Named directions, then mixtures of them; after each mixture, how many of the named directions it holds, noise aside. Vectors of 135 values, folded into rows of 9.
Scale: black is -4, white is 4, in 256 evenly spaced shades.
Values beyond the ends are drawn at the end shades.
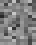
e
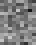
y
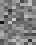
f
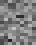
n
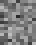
two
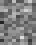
four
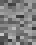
one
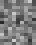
three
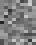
one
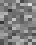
two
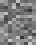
four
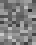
four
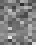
four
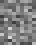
three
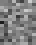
four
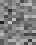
one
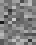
one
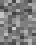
two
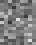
four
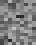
one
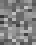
four
